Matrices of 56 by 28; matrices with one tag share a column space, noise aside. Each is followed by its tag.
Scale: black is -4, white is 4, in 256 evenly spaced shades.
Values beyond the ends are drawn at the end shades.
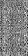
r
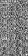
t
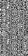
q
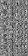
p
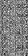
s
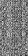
r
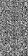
r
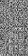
t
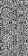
s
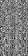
t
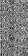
t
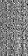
t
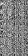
p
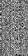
t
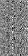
t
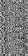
t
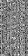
t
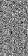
s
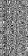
s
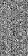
q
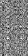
t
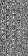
p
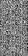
s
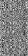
q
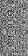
s
